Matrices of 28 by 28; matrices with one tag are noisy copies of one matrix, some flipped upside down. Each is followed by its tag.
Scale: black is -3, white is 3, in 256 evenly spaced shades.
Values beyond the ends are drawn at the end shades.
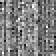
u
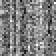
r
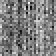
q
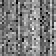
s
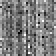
q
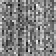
q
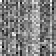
s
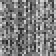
q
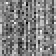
q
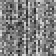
q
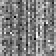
q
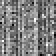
u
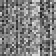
s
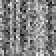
r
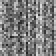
q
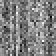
r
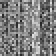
s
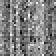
r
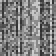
s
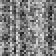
r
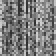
q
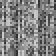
u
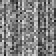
u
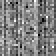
u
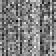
s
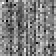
q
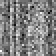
r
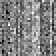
s
